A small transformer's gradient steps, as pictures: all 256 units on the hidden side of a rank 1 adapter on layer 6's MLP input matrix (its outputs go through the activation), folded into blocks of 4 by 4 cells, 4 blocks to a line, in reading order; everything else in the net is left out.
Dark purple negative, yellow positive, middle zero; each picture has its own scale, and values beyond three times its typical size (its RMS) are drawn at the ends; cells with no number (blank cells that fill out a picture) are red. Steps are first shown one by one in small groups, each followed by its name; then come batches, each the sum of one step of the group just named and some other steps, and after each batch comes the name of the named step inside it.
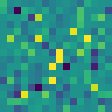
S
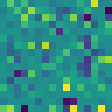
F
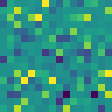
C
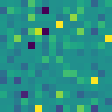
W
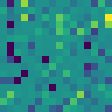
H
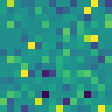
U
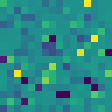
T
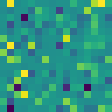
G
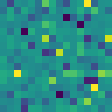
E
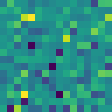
G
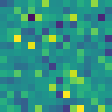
F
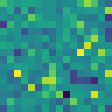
T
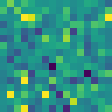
H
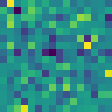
C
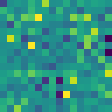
C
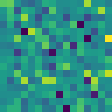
E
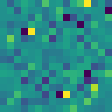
E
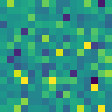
E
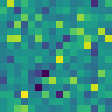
S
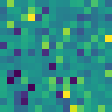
F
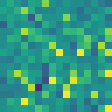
S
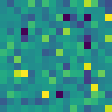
E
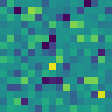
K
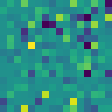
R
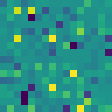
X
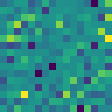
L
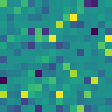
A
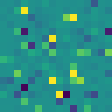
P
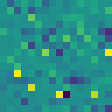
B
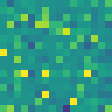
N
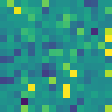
A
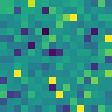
A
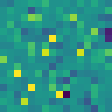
B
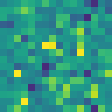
R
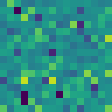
K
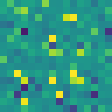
P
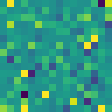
N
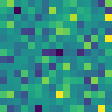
A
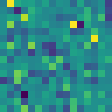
K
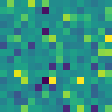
L
